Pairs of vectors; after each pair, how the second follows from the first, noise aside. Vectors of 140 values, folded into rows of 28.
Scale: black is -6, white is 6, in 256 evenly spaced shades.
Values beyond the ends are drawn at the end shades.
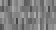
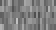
negated.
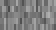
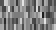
negated, scaled up.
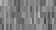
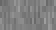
negated, shrunk.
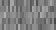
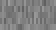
wrapped around, shrunk.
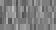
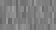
shrunk.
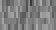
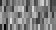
wrapped around, scaled up.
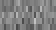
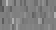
wrapped around, partly zeroed.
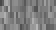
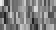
negated, scaled up.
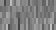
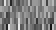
negated, scaled up.
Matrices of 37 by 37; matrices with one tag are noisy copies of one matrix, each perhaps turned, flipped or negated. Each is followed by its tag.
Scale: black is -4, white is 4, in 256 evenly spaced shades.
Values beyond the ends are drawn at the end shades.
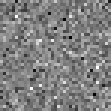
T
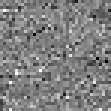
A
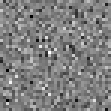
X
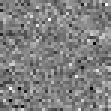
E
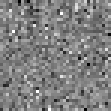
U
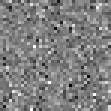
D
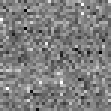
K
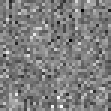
A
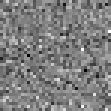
D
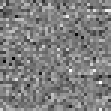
A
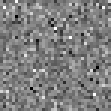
T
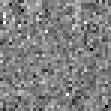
E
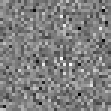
X
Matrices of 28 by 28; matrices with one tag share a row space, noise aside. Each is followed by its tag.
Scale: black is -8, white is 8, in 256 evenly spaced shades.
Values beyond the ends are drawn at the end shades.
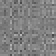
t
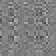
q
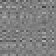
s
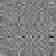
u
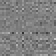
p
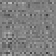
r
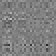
r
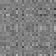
p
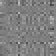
u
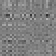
r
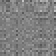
p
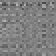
s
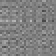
s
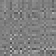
t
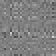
t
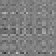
s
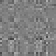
q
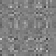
q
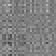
r
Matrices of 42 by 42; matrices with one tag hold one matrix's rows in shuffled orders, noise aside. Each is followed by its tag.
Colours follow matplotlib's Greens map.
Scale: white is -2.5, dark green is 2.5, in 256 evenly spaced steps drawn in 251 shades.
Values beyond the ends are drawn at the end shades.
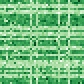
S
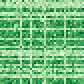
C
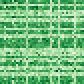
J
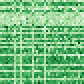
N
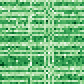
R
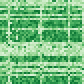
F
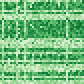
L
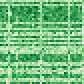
F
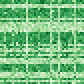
J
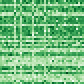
N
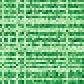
L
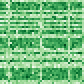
F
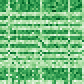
F
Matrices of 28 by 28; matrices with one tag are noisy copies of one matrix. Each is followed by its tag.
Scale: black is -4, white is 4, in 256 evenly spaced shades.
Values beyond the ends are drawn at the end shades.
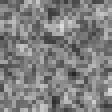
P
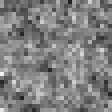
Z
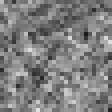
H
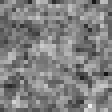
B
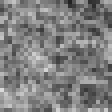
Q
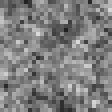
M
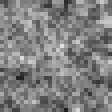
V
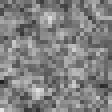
Z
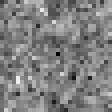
P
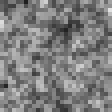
M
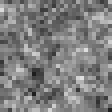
H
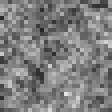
H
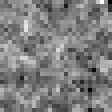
V
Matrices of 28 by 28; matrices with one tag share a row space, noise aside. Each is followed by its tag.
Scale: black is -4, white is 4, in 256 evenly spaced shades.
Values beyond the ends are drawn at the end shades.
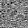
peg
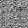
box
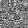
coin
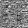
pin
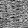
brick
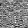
coin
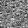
brick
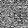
box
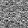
pin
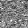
peg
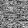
pin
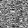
brick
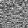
brick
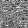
pin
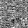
brick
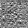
box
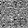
box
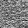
pin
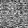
coin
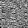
peg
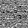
box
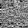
coin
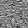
brick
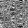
brick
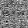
pin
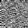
peg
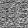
pin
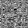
box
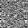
peg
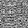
box
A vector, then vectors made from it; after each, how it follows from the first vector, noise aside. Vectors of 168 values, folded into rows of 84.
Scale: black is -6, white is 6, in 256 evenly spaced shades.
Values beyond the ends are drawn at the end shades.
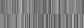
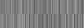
shrunk.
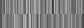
wrapped around, negated.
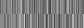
copied.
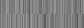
wrapped around, negated, shrunk.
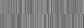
negated, shrunk.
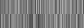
wrapped around, negated.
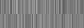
reversed, negated, shrunk.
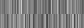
copied.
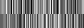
negated, scaled up.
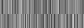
copied.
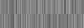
wrapped around, negated, shrunk.
